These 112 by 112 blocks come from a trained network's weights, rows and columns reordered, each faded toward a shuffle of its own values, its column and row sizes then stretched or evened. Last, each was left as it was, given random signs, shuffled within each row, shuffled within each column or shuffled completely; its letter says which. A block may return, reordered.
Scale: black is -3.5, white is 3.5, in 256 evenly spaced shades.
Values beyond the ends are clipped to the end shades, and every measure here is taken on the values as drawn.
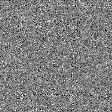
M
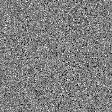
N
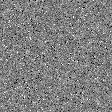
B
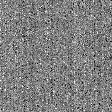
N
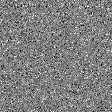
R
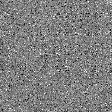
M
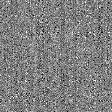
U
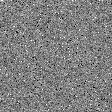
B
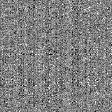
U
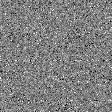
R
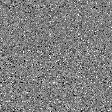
M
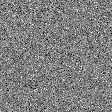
B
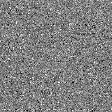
M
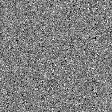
N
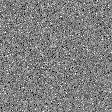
B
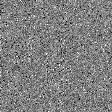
N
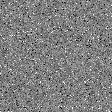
B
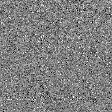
M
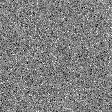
B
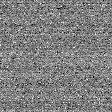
R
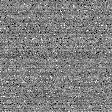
R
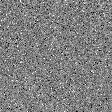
B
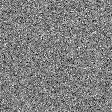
B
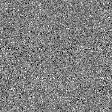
M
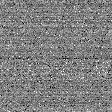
R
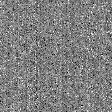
N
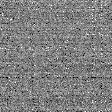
U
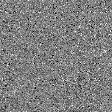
M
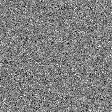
R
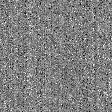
N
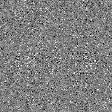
U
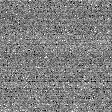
R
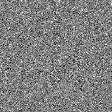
U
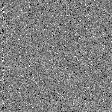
N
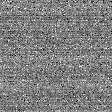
R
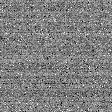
R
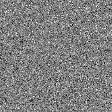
N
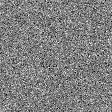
B
